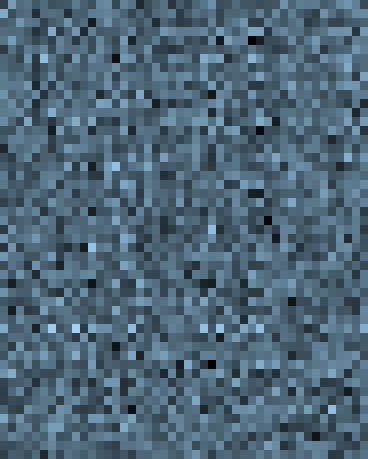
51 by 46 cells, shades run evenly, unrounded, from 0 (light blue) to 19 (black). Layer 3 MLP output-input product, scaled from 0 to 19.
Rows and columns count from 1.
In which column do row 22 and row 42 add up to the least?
42
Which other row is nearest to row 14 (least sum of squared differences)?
9
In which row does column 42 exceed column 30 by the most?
43
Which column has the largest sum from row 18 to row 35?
21
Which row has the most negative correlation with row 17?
2
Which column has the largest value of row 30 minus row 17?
25
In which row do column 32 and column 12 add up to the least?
7
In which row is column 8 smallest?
34
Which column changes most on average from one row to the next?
33
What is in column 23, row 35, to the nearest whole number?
12
